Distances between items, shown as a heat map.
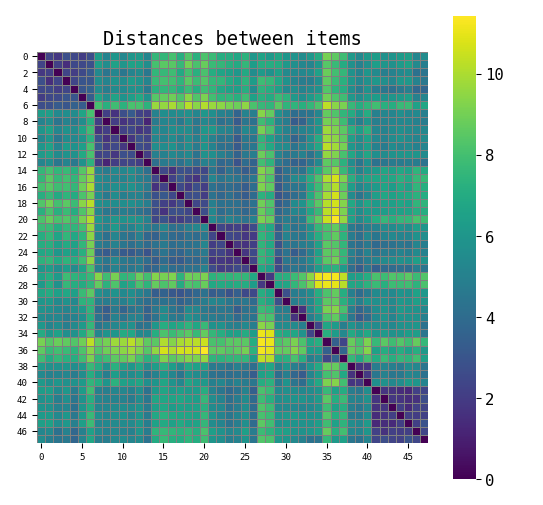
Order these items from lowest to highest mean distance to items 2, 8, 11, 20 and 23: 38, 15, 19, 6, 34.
19, 15, 38, 34, 6
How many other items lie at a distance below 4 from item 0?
6
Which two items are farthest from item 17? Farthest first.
36, 35
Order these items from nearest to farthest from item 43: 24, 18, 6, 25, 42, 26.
42, 26, 24, 25, 18, 6
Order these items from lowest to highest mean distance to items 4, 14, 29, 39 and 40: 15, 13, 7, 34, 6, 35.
13, 15, 7, 34, 6, 35
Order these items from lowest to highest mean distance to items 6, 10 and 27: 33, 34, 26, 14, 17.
26, 17, 33, 14, 34
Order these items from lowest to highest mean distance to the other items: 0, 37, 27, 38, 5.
38, 0, 5, 37, 27
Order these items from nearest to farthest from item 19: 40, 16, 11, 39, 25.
16, 25, 11, 39, 40
